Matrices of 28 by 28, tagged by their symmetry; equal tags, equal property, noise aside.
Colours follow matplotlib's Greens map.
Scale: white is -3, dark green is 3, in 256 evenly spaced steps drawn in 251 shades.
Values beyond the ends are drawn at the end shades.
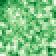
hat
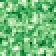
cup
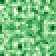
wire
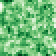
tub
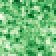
tub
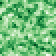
cup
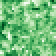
tub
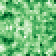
wire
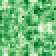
wire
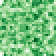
wire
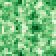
wire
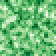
cup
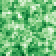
tub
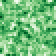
tub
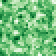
tub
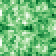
wire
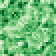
hat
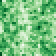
wire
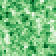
cup
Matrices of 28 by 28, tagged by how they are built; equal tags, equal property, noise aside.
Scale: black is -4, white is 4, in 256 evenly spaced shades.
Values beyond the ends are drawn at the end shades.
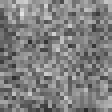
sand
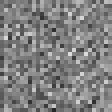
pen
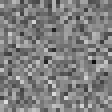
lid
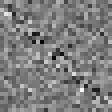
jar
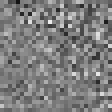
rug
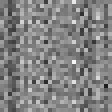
pen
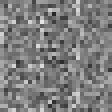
pen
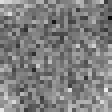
sand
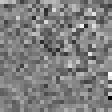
rug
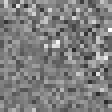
rug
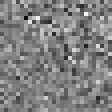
rug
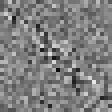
jar
